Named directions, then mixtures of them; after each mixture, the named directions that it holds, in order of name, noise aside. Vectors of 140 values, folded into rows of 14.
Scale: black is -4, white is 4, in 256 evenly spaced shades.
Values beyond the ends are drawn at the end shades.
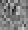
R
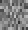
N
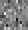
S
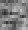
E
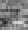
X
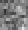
E, R.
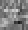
N, R, X.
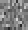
N, S.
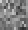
E, R.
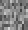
E, N, S.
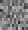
N.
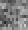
E, S, X.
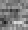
X.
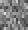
E, N, S.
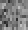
E, S, X.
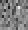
N, R, S.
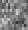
R, X.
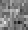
N, X.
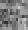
E, S, X.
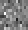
S.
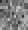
E, N, R.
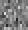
S.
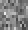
E, R, S.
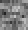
E, N.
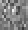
R.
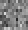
S, X.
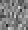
N, S.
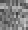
E, N, X.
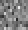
R, S.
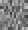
N.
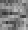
E.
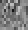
R.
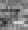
X.
